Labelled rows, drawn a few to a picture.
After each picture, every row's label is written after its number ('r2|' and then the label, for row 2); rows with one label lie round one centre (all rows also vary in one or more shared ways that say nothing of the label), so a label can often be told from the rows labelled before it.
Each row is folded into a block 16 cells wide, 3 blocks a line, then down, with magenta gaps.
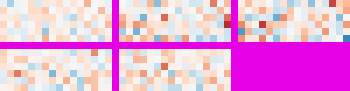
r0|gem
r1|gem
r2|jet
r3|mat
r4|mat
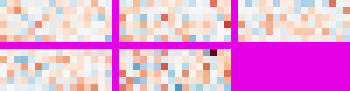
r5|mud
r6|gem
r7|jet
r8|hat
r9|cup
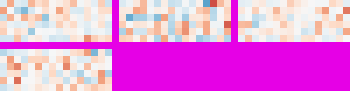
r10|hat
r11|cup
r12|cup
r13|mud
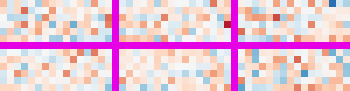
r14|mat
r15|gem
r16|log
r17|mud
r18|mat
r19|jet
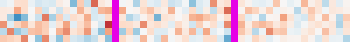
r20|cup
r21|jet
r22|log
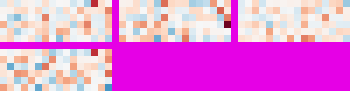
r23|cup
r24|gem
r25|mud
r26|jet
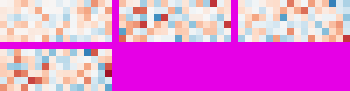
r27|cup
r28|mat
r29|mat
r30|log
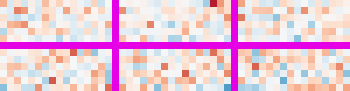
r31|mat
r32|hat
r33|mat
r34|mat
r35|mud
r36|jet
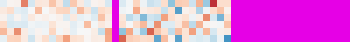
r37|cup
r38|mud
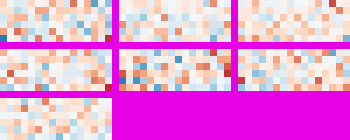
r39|mat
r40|cup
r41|mud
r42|mat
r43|gem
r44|cup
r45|mat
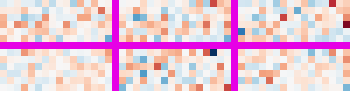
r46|mud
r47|cup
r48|gem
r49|jet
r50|gem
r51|jet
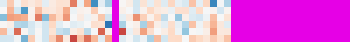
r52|mud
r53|log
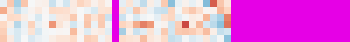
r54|jet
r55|hat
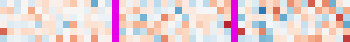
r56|log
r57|gem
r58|cup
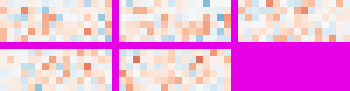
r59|log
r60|log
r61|hat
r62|mud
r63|cup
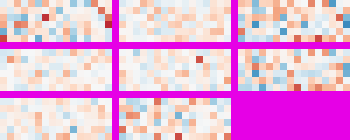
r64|gem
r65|jet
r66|jet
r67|mud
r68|cup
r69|jet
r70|gem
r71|log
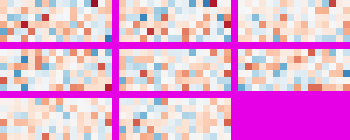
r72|jet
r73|log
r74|cup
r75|cup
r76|jet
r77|hat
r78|gem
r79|gem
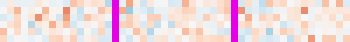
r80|mud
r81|hat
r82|hat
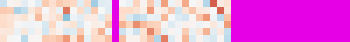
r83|gem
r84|gem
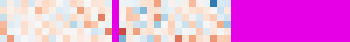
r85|cup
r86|log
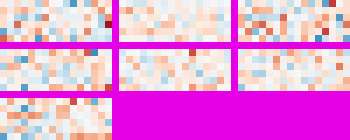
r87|gem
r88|log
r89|log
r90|gem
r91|mud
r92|cup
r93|hat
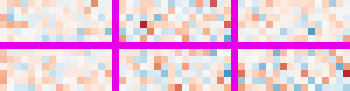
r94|mat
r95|jet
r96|gem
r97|log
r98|mud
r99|gem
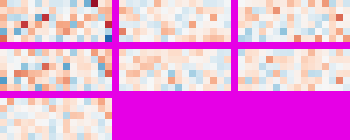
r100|jet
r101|log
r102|gem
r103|gem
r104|mat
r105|mud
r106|hat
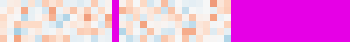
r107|gem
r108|jet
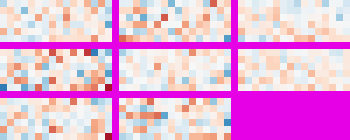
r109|mud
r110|mud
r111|log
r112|mat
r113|mud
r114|log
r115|mat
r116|hat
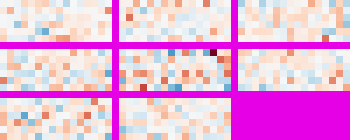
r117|jet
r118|gem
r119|mud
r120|mud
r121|hat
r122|mat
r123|mud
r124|gem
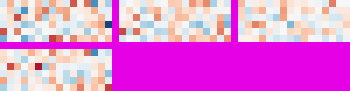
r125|mud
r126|mud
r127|mat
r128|gem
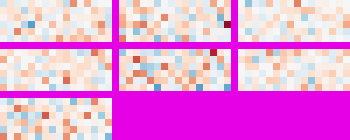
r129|mud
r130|gem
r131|gem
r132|hat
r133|mud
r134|gem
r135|mud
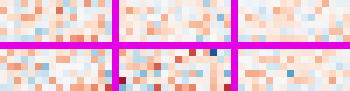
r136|jet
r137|log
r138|gem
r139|hat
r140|log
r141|mat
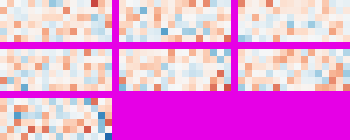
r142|hat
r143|gem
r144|mat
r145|mud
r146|mat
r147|mat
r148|log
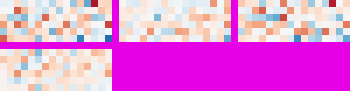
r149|mud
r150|jet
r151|mat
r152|gem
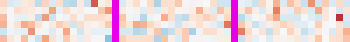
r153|jet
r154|gem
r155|cup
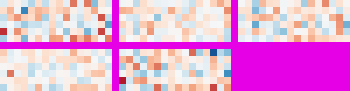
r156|mud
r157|jet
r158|jet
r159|mat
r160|log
